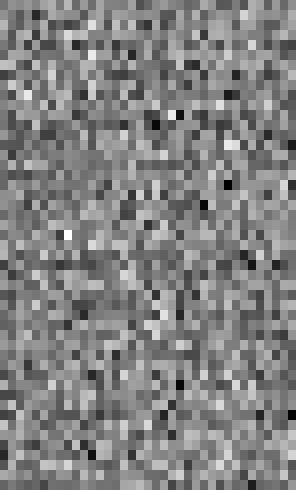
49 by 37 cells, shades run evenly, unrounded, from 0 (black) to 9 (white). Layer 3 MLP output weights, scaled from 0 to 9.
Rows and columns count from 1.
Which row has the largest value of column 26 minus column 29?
19
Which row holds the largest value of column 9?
24
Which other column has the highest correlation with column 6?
28
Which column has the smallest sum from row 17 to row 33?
23
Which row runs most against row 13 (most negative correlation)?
34
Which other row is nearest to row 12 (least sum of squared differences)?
32
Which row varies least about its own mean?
1
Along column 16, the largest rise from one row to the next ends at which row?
14
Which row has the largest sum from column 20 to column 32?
11
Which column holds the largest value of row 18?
27
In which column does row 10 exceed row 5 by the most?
4
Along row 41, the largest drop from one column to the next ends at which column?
22
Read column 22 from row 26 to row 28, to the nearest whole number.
4 3 5
